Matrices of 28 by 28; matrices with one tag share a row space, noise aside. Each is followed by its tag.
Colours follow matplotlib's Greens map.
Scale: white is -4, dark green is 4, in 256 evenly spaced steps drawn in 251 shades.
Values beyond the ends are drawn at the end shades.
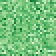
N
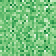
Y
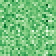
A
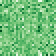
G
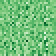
Y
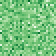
G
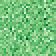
Y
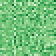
N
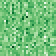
Y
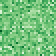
G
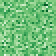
A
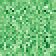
Y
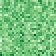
G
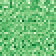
G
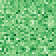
A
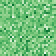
Y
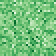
N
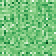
A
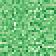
N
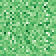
Y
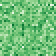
G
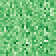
Y
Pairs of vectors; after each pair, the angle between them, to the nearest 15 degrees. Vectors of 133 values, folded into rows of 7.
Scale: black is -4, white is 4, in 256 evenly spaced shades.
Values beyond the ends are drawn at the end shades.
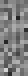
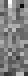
75 degrees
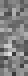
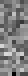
45 degrees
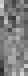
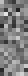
60 degrees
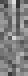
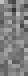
135 degrees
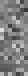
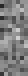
120 degrees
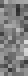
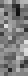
30 degrees
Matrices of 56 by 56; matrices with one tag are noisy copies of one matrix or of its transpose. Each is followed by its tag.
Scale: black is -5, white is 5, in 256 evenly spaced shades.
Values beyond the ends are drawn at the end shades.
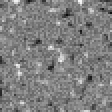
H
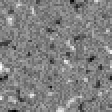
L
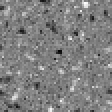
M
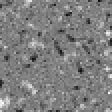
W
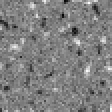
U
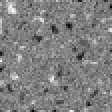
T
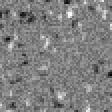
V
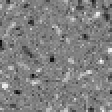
M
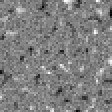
L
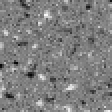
U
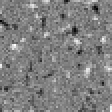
U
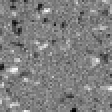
V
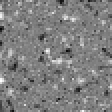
H
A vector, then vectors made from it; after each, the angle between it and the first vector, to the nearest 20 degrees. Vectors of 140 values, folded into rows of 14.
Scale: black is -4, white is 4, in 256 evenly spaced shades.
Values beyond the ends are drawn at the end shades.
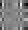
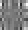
160 degrees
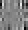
40 degrees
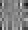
20 degrees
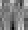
120 degrees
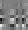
100 degrees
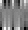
80 degrees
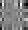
20 degrees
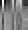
60 degrees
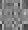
60 degrees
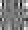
160 degrees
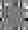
140 degrees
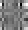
160 degrees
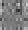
140 degrees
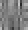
140 degrees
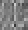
60 degrees
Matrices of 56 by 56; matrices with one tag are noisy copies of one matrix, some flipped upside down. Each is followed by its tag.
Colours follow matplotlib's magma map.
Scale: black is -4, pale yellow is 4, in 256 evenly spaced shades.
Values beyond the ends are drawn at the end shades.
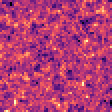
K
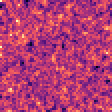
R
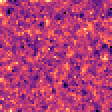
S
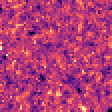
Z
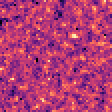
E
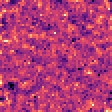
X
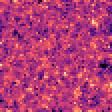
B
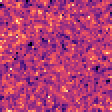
R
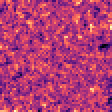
B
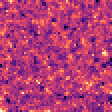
S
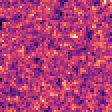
E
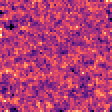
X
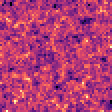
K
